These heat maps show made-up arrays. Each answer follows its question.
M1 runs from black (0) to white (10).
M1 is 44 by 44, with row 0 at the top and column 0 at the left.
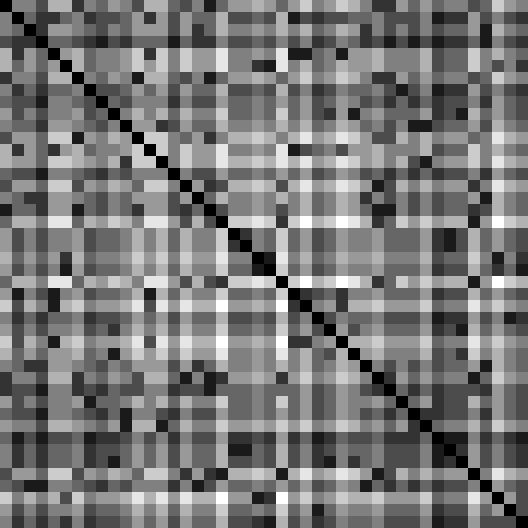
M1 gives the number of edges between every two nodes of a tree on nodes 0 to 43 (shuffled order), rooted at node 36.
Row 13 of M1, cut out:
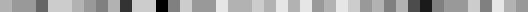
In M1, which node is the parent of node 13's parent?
10
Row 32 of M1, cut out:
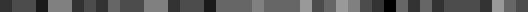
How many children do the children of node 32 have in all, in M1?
3
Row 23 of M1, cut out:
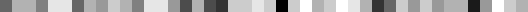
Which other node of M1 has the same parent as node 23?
18
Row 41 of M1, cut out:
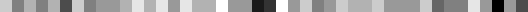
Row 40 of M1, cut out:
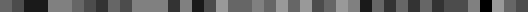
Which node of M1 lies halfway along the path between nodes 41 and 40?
43
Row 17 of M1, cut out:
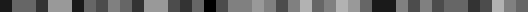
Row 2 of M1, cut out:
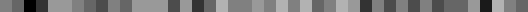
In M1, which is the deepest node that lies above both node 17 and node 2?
3
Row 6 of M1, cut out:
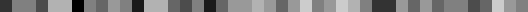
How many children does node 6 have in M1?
1
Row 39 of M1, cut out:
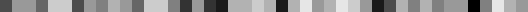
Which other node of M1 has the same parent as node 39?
15
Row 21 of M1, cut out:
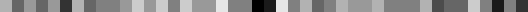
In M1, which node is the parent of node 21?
22
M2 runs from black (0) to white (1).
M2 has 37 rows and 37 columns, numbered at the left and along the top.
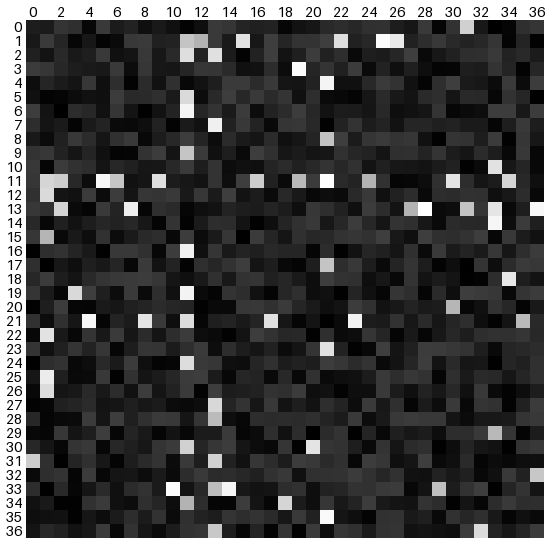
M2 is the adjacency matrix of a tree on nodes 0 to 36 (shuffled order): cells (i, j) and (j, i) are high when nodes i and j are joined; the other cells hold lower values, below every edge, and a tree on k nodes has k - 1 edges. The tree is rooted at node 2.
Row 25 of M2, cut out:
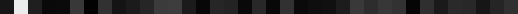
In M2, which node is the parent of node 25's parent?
11
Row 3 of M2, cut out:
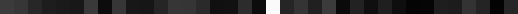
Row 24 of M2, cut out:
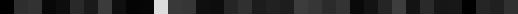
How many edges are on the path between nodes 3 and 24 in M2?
3
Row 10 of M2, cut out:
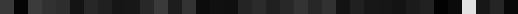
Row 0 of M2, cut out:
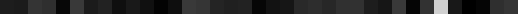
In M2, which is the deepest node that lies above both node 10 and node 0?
13
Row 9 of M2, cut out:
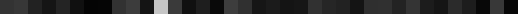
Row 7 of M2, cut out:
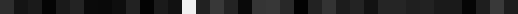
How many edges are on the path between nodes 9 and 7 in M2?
4
